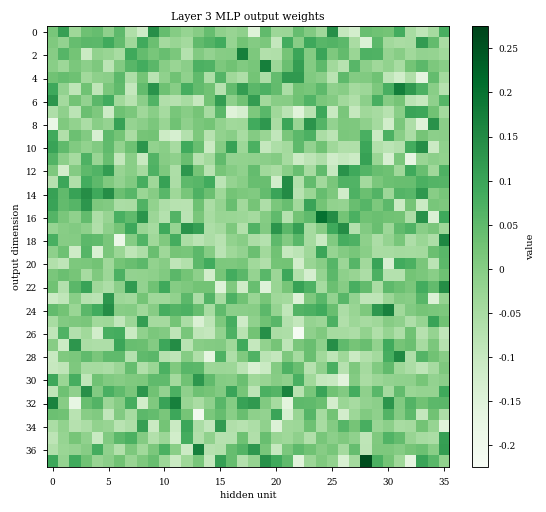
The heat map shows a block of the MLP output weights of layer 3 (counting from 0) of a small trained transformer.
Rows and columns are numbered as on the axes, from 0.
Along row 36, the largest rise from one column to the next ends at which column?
13
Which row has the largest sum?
14
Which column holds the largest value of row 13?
21
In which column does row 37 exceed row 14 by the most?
28
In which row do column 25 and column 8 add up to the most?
16
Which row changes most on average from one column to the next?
37
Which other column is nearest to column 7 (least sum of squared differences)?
10
